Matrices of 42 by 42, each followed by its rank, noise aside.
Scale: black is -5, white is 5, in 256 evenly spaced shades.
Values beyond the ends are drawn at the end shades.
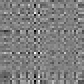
two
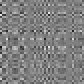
two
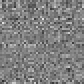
six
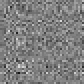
four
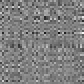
three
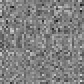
six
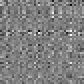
three
